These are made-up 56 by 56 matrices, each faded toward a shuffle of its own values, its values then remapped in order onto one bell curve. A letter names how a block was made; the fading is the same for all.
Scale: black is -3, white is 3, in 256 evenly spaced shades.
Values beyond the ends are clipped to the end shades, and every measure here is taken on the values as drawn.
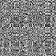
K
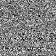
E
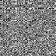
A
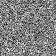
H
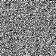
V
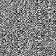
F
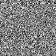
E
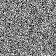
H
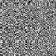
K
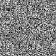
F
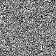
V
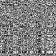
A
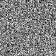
V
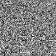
V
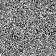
H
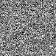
V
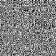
A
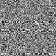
A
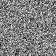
H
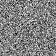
H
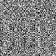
A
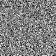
E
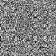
F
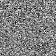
E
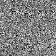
V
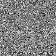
E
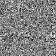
V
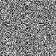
F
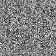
V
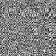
K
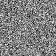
H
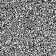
H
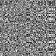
K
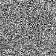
V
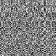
K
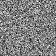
H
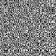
K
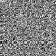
F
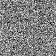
H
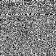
E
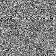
E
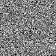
V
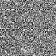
A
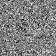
E
